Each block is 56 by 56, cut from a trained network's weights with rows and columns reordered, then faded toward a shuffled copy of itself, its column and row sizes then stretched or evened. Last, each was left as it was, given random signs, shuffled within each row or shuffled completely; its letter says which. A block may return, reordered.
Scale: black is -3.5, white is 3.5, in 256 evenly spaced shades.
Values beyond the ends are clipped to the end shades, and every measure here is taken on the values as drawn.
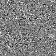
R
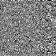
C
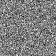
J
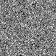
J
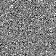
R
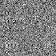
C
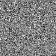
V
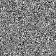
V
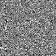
V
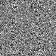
V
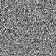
C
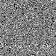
R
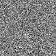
V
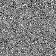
R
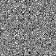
V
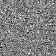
V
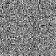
C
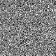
V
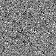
R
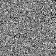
V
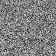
R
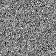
J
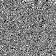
R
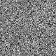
V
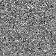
R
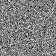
J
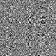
C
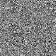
V
